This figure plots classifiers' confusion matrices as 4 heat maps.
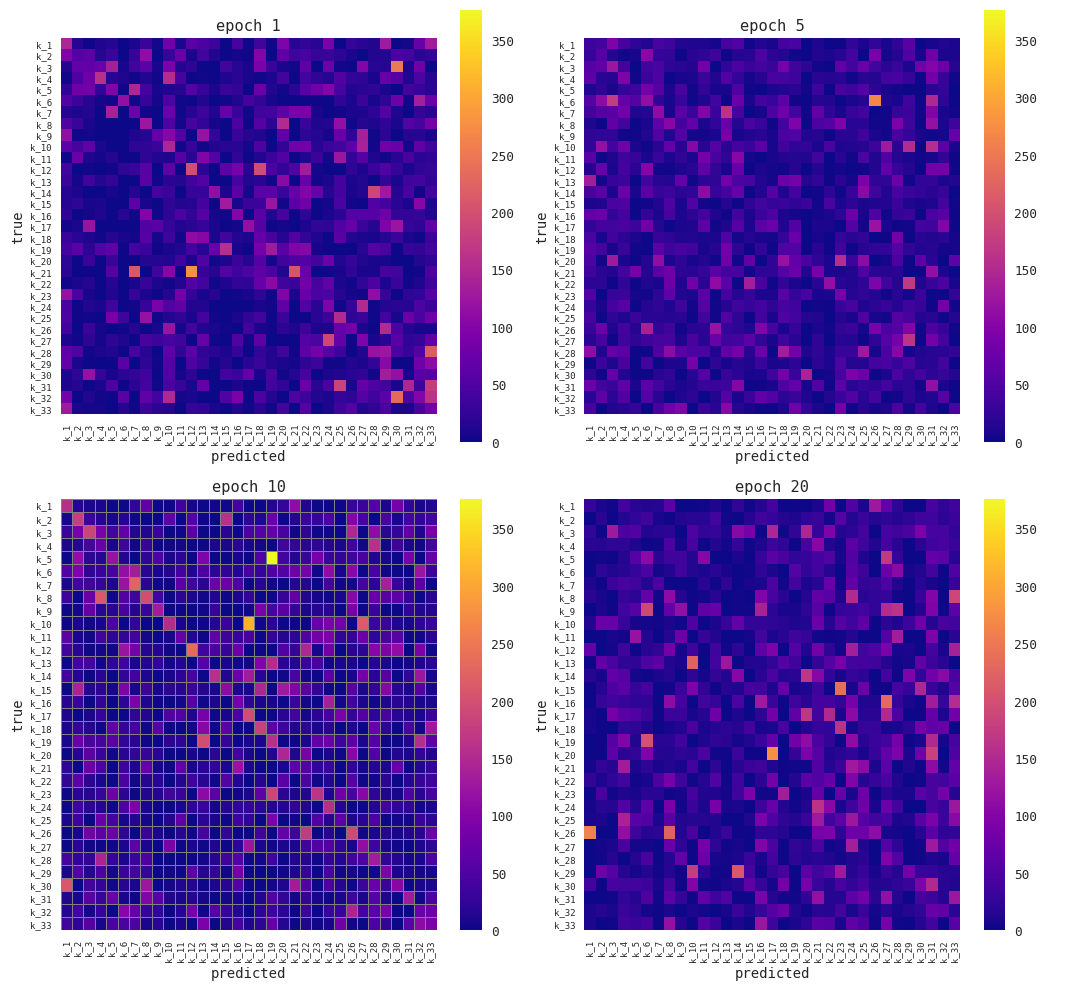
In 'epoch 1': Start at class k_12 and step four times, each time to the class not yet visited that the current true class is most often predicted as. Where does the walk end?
k_24
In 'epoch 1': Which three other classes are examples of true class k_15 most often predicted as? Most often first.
k_19, k_32, k_22
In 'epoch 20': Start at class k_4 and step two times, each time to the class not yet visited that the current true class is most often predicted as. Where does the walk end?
k_24
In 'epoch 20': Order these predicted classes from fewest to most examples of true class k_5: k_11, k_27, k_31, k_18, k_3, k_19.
k_3, k_19, k_18, k_31, k_11, k_27
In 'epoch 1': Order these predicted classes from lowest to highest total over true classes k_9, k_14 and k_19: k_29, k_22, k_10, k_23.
k_23, k_10, k_29, k_22
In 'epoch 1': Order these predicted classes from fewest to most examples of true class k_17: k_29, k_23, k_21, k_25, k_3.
k_21, k_23, k_25, k_29, k_3
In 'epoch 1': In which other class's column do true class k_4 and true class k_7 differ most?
k_5
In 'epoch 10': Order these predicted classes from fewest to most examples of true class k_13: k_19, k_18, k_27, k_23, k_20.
k_27, k_20, k_23, k_18, k_19
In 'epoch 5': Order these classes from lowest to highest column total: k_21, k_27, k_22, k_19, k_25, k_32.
k_22, k_21, k_27, k_32, k_25, k_19
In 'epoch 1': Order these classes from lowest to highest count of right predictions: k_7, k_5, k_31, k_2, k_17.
k_2, k_7, k_5, k_17, k_31
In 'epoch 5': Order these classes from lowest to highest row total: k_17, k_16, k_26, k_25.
k_25, k_16, k_17, k_26
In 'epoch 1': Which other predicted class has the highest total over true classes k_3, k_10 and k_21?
k_30
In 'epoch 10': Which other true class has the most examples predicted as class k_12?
k_32
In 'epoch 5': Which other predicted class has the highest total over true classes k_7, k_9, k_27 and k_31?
k_13
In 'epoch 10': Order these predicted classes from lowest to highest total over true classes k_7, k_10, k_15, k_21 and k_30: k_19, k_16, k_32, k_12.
k_19, k_12, k_32, k_16
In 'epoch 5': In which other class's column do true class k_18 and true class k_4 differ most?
k_31
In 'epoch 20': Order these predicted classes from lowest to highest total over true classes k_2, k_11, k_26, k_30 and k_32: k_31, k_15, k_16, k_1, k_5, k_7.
k_7, k_15, k_16, k_5, k_1, k_31
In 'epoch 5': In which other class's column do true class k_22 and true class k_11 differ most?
k_29
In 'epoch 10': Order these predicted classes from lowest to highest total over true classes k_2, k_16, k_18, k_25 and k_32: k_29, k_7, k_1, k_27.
k_1, k_27, k_29, k_7
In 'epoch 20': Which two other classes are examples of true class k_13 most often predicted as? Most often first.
k_10, k_23
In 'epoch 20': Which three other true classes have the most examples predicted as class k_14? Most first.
k_29, k_3, k_10
